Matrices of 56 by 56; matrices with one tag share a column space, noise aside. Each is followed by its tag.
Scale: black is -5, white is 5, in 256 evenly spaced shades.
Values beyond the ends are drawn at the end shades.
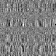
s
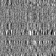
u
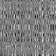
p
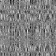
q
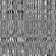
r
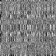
p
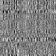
r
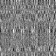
q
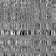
u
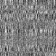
q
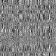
q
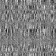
q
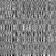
p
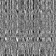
r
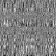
s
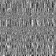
s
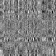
r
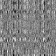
r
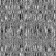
q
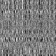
r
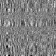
s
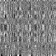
p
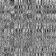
q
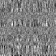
s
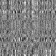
r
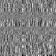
s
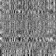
r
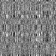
p
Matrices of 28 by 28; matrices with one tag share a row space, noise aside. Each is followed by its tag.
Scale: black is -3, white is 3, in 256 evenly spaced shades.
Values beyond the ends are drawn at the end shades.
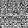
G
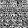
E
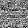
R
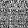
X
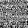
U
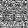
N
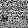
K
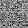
E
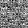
R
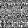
G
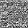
K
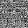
N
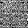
U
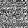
N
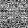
R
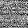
U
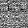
R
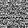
R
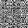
G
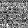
K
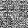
U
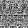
E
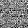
U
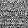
X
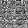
N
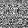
E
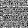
U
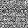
N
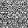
K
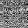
U
